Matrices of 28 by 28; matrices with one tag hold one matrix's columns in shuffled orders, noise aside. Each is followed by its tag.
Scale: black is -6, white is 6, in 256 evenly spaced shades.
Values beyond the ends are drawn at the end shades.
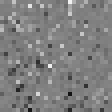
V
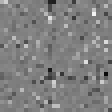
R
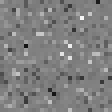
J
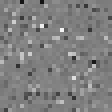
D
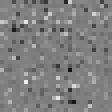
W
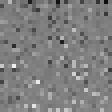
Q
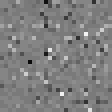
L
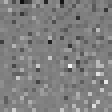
Q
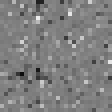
R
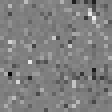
R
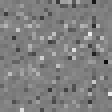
L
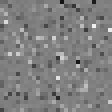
D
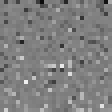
Q
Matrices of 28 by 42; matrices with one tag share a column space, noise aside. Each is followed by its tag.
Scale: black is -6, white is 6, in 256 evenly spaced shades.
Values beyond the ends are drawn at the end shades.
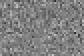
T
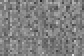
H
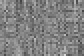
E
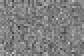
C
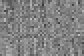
E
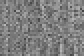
E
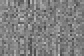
E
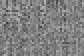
E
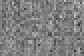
H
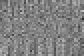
E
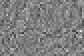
T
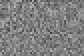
T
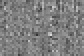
H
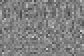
T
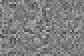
T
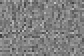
T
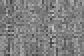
E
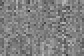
E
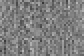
H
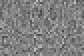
T
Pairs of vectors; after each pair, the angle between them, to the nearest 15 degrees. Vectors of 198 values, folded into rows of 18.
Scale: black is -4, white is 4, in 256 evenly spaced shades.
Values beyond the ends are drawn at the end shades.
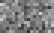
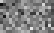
135 degrees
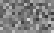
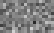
60 degrees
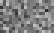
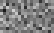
135 degrees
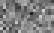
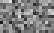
105 degrees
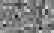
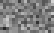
75 degrees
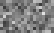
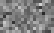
165 degrees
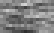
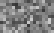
90 degrees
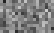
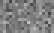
105 degrees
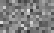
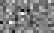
120 degrees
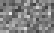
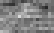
60 degrees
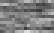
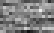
150 degrees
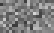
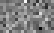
135 degrees
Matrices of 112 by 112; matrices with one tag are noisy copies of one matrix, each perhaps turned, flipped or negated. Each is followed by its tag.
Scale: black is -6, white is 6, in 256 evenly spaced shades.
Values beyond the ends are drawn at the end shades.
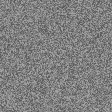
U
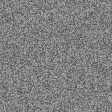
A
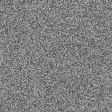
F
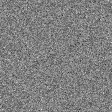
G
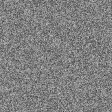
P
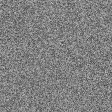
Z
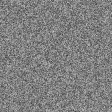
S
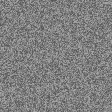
P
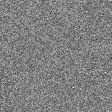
Z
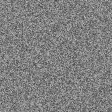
S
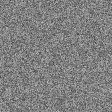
P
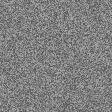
A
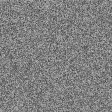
A
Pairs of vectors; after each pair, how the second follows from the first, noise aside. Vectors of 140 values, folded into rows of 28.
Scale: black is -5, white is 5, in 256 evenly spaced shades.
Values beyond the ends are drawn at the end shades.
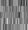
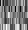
reversed, negated, scaled up.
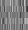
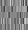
sign-scrambled.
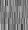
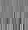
reversed, negated, partly zeroed.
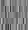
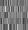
sign-scrambled.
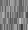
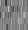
reversed, partly zeroed.
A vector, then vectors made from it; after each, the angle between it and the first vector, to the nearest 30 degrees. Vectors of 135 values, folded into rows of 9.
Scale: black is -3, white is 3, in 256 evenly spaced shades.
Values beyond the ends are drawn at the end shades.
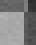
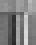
120 degrees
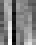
90 degrees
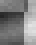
150 degrees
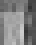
30 degrees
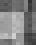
30 degrees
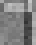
90 degrees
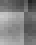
30 degrees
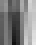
150 degrees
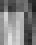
30 degrees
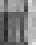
150 degrees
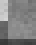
90 degrees
